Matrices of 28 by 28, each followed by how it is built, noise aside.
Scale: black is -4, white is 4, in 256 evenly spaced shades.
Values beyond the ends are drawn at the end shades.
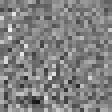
lower triangular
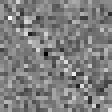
banded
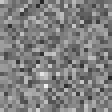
noise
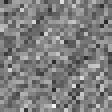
Hankel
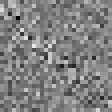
banded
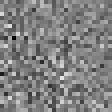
lower triangular
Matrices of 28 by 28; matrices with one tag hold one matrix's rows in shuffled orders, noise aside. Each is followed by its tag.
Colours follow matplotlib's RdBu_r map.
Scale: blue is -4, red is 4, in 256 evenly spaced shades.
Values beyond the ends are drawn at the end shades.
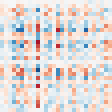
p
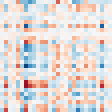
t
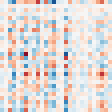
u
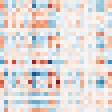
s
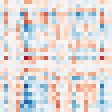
t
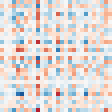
p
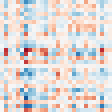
t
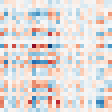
s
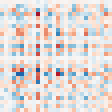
p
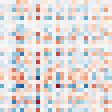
p
